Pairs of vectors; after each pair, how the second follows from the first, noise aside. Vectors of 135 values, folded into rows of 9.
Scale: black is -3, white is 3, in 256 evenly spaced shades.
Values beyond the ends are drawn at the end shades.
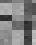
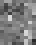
negated, partly zeroed.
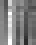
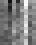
reversed.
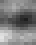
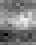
negated.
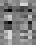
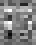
negated.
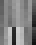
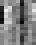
wrapped around.
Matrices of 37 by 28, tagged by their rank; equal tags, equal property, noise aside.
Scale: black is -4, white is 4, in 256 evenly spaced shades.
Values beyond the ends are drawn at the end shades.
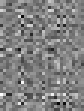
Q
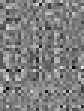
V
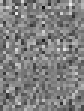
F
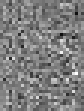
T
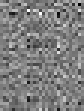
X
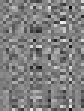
X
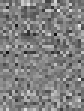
Q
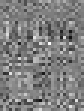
Q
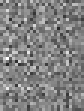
F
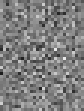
F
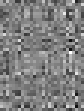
X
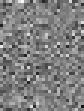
F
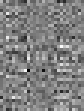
Q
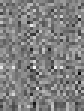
V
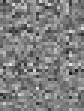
F
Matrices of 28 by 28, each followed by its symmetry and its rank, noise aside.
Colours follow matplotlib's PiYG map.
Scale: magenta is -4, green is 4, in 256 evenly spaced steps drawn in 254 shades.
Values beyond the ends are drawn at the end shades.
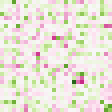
symmetric, rank six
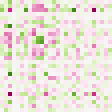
symmetric, rank three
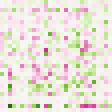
no symmetry, rank four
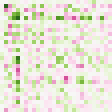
symmetric, rank four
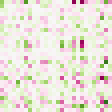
no symmetry, rank four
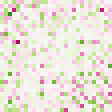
antisymmetric, rank six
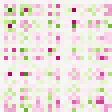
symmetric, rank three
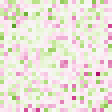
symmetric, rank six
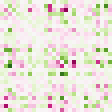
antisymmetric, rank four
